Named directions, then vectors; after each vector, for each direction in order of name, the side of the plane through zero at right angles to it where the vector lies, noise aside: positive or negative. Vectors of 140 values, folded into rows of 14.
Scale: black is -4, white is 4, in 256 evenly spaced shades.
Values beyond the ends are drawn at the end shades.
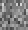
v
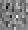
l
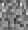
negative, positive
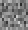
positive, negative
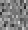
positive, negative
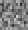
positive, negative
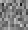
positive, negative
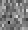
positive, positive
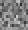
positive, negative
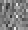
positive, positive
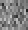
negative, negative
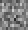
negative, positive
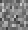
negative, positive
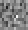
positive, negative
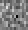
negative, positive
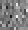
positive, positive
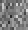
positive, positive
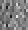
positive, positive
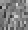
positive, positive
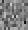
positive, negative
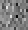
negative, negative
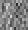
negative, negative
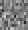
positive, negative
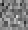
positive, negative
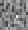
positive, negative
